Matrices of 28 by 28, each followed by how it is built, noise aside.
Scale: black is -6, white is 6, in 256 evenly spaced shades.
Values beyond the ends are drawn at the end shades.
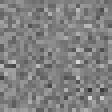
low rank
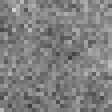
smooth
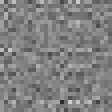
low rank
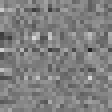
low rank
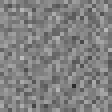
repeating rows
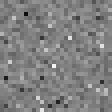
sparse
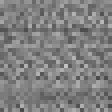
repeating columns
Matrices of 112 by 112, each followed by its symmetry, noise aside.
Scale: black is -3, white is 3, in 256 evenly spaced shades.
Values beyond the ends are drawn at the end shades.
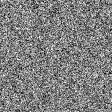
no symmetry.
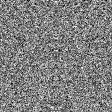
mirrored left to right.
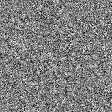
antisymmetric.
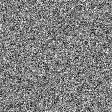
same after a half turn.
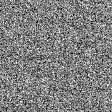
antisymmetric.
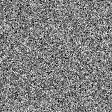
no symmetry.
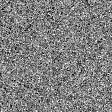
symmetric.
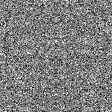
mirrored left to right.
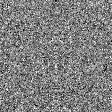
mirrored left to right.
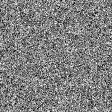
same after a half turn.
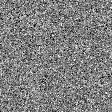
antisymmetric.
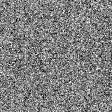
mirrored top to bottom.
